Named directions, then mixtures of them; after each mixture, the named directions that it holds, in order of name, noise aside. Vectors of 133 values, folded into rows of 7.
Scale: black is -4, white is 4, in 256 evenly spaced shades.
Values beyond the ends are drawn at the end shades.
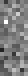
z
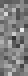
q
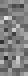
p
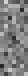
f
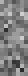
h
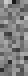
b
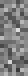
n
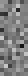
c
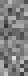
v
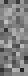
h, q, z.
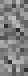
n, v.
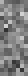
h.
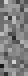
f.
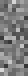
b, c, q.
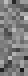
b, h, p.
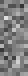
p.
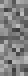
n, z.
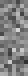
n.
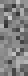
f, n, z.
